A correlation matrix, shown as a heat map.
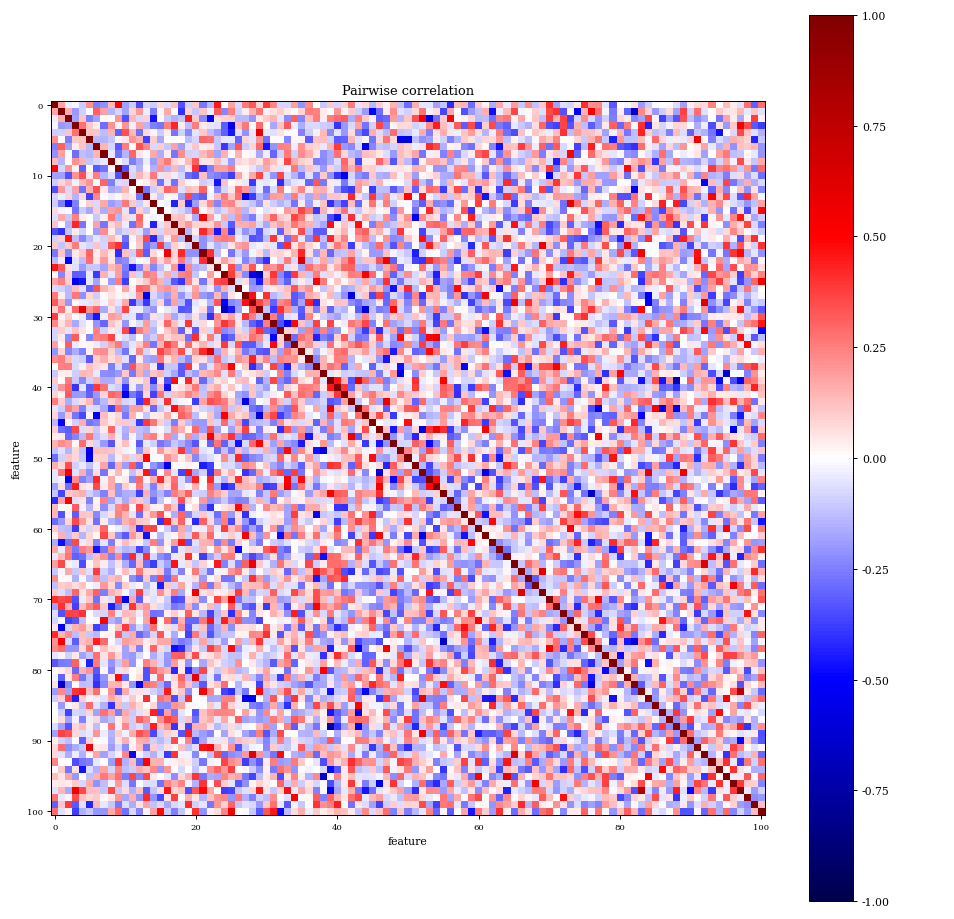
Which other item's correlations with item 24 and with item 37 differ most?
58
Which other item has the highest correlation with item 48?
29
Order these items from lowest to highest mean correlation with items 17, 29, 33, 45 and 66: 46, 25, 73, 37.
25, 37, 73, 46
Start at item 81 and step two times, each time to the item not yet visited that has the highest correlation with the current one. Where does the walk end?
69
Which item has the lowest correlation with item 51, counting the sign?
16
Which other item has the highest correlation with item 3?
97
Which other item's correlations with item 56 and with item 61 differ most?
46
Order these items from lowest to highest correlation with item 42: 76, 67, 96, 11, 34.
11, 67, 76, 34, 96
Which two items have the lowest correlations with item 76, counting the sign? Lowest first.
55, 82
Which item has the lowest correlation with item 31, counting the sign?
33
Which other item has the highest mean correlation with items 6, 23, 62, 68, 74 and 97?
96
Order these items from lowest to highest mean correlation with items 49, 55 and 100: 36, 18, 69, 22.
36, 69, 22, 18
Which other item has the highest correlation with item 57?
26
